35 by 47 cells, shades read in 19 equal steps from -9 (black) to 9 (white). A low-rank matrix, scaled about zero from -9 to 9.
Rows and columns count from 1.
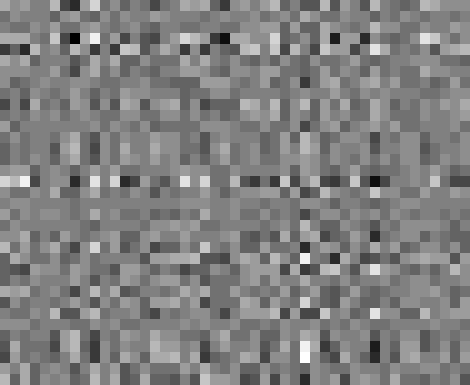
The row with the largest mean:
4
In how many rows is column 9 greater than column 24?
12
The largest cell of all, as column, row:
31, 33
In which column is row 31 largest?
8
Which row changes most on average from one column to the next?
17
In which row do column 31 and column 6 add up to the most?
24
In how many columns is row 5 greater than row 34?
22
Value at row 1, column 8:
-6
